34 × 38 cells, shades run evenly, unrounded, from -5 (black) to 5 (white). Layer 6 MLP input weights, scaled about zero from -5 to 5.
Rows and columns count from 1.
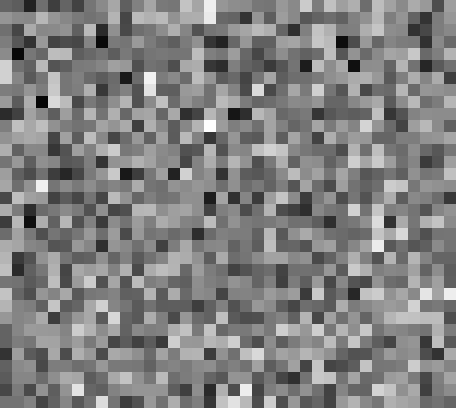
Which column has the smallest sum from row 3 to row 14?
9
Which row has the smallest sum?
4
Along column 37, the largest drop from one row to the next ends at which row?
30
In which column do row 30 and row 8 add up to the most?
22
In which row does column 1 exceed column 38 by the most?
7
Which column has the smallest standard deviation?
8
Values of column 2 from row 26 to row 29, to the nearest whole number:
0 0 0 0
